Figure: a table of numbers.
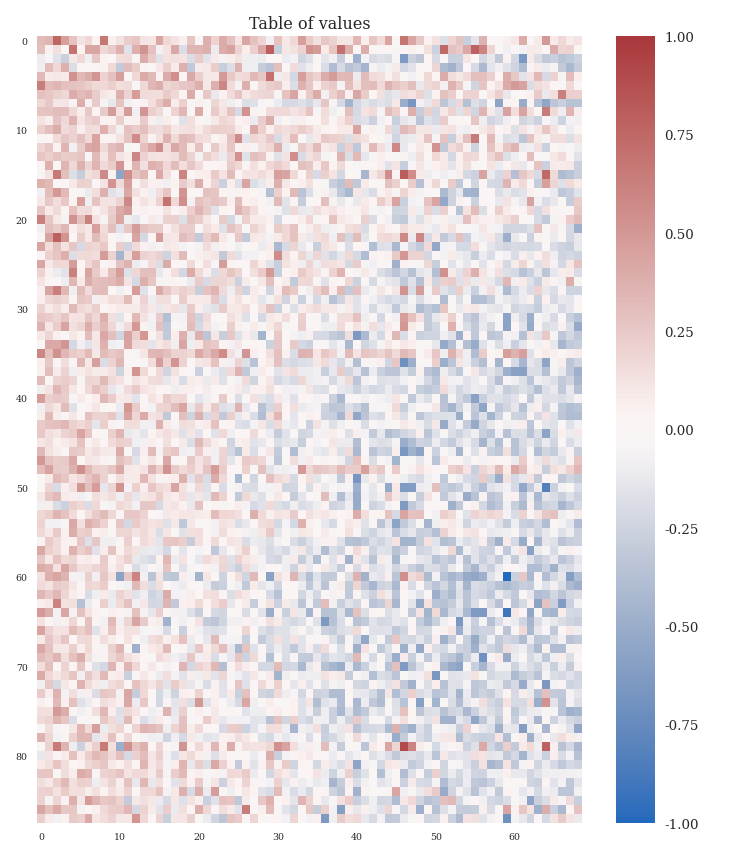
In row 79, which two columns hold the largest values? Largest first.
46, 64
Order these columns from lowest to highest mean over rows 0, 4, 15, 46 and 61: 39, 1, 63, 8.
63, 39, 1, 8
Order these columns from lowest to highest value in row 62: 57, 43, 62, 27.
57, 62, 27, 43
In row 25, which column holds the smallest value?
45
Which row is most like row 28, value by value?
22
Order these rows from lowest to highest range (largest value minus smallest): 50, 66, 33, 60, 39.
39, 66, 33, 50, 60
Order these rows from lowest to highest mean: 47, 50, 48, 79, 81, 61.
61, 50, 81, 47, 79, 48
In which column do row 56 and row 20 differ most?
6
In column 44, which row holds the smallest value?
50
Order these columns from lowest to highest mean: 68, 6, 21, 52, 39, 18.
68, 52, 39, 21, 18, 6
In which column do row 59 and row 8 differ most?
64
